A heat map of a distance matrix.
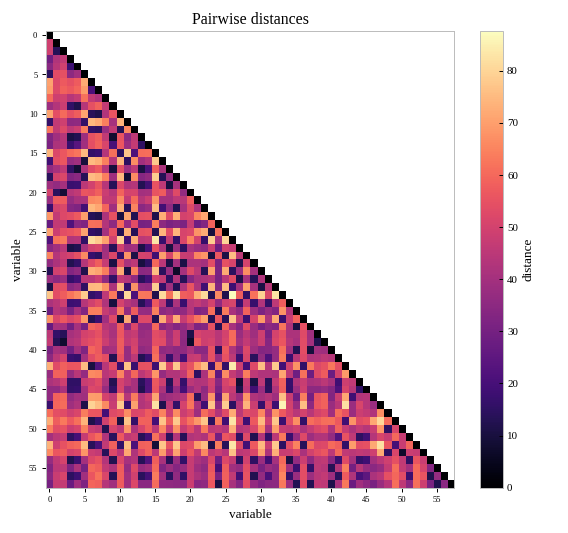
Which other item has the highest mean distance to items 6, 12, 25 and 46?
26
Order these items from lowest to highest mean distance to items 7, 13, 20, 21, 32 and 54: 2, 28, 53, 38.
38, 2, 28, 53
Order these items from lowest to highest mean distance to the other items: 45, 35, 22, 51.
45, 51, 35, 22
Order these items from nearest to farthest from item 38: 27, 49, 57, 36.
27, 57, 36, 49
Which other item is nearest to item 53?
50
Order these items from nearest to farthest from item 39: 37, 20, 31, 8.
20, 31, 37, 8
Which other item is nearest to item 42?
6
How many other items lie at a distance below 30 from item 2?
4
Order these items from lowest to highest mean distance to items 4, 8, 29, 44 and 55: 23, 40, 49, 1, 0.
40, 0, 1, 23, 49
